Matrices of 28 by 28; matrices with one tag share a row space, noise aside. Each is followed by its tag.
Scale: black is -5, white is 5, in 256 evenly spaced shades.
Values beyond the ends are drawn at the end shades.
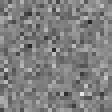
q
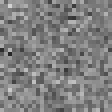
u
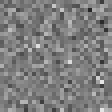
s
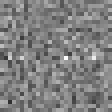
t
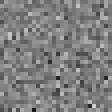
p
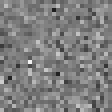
p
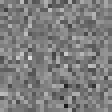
t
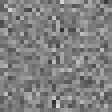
q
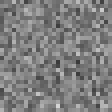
p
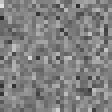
p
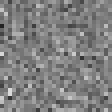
u
